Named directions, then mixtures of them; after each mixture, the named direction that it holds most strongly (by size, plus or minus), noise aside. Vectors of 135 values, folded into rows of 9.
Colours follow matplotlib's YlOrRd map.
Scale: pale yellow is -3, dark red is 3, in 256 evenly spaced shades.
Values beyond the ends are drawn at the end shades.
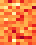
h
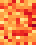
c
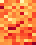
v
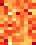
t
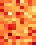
c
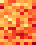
v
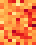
c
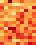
h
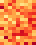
c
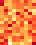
t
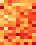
v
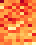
v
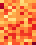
v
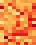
c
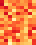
t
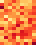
v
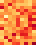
c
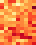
h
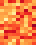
h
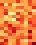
t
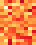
h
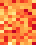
t
